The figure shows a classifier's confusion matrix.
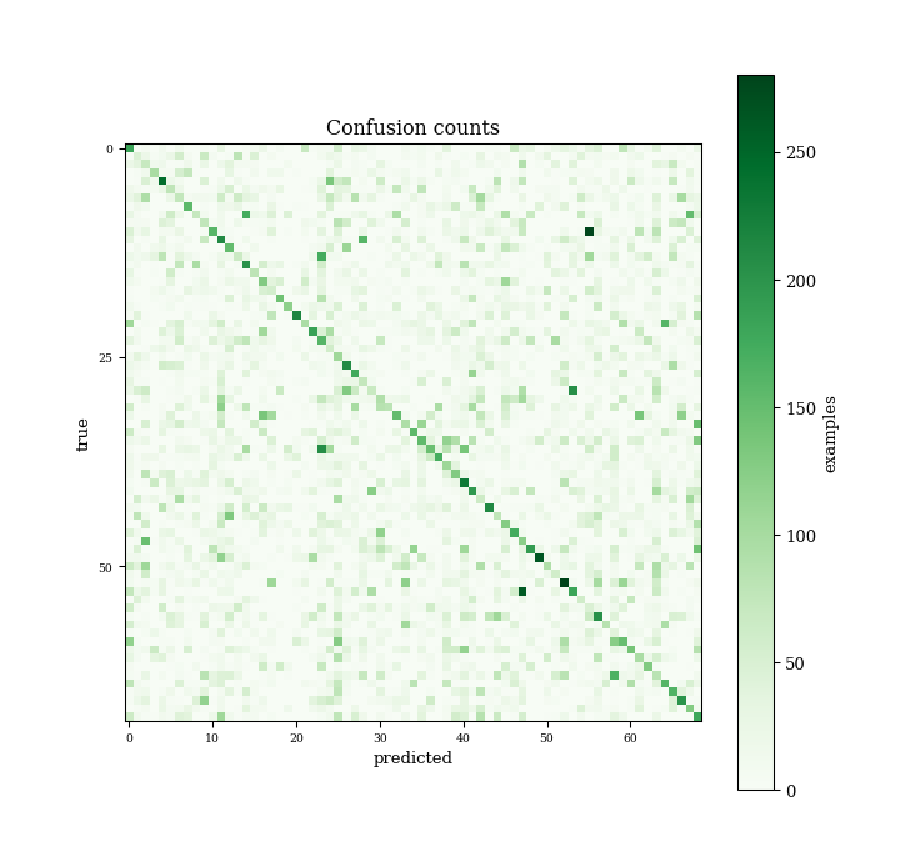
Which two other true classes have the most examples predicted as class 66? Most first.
32, 6
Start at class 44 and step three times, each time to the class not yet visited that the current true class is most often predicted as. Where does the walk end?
65
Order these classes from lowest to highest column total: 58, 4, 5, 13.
13, 5, 4, 58
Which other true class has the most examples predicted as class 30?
46
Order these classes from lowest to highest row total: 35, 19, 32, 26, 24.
24, 19, 26, 32, 35
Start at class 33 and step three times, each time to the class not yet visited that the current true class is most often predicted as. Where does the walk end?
28
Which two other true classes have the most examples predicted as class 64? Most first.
21, 57
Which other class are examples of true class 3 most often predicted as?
7
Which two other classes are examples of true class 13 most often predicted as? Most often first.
23, 55
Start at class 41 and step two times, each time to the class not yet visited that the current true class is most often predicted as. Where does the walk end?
53
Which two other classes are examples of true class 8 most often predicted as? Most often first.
14, 67
